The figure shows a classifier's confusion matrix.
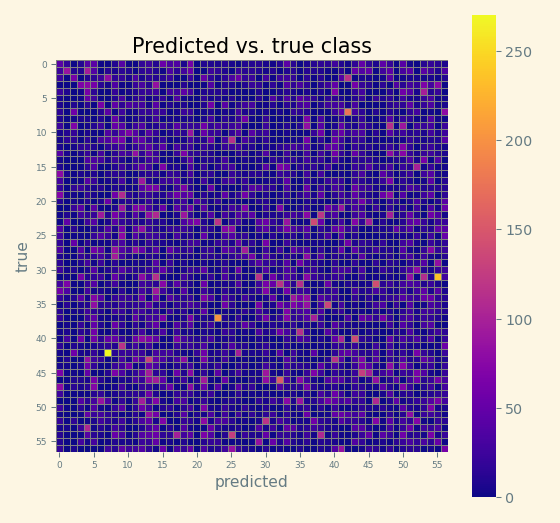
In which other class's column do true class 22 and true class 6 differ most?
38
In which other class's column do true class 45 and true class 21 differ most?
44
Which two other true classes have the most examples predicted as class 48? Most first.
9, 22
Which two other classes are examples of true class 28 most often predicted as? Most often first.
8, 36
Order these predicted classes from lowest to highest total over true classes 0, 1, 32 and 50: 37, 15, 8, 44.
37, 8, 44, 15
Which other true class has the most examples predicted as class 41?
40
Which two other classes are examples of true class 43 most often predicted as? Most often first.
13, 40
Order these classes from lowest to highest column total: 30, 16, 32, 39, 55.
16, 39, 32, 55, 30
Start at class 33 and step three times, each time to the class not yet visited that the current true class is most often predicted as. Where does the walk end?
4
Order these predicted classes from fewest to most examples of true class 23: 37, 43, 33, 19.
19, 43, 33, 37
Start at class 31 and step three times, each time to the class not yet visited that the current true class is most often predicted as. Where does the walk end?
35
